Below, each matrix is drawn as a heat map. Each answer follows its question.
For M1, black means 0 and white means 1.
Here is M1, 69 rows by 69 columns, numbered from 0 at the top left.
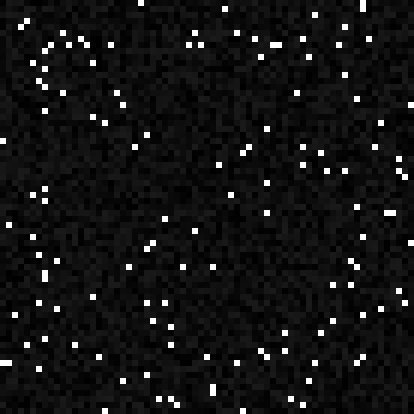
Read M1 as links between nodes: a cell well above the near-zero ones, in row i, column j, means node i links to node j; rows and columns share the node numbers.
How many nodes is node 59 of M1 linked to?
4
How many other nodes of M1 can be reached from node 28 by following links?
8
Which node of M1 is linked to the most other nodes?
node 7
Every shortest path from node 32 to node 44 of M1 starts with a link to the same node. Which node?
node 5
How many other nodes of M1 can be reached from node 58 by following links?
12
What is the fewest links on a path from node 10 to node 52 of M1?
4
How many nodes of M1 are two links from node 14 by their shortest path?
8
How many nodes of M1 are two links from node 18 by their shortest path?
8
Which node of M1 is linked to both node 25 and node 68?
node 40
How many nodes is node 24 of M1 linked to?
4
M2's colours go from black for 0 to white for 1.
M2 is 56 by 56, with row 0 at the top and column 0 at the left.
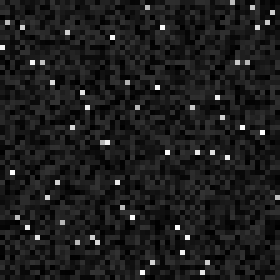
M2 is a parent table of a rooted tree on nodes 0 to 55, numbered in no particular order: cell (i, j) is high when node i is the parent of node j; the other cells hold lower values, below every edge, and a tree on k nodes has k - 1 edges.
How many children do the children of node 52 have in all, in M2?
4
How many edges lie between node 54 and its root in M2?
2
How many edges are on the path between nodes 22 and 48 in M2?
6
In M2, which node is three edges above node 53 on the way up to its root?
45
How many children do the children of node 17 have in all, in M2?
1
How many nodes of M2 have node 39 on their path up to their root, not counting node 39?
4
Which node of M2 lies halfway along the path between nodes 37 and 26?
25
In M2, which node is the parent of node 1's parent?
5
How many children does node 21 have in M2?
3
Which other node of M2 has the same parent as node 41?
30
